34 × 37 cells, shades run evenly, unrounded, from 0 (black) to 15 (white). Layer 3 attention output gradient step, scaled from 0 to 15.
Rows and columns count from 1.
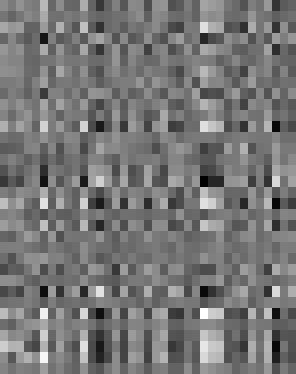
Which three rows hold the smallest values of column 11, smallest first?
17, 27, 14
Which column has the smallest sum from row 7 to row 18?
23
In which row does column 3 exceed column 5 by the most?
32
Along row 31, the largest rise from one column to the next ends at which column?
6
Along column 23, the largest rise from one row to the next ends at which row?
4
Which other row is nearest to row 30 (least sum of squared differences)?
2
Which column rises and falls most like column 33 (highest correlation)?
25
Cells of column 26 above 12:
6
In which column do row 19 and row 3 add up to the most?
26
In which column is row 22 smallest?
8
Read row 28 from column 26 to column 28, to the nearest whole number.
5 6 6
